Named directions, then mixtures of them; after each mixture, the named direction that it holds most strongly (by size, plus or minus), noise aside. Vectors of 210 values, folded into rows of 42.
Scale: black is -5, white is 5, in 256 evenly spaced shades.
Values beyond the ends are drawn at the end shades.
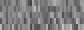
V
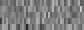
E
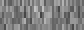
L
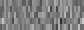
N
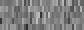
E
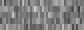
L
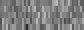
E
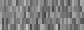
E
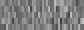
N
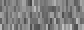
V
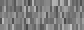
E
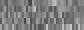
V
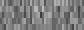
L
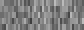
L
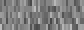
V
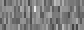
L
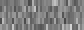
V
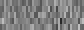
N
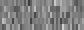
N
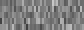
E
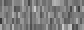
V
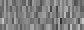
N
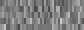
L
